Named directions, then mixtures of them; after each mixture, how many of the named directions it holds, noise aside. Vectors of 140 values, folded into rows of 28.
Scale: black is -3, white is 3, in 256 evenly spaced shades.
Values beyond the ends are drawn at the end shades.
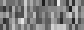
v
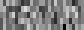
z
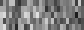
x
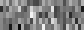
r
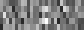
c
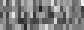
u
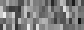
four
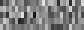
two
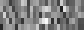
one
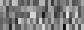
two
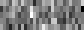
two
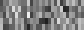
two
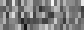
one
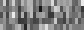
one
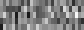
three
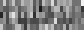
one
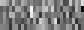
three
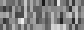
one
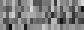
four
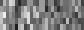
one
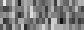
four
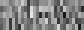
two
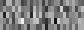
two
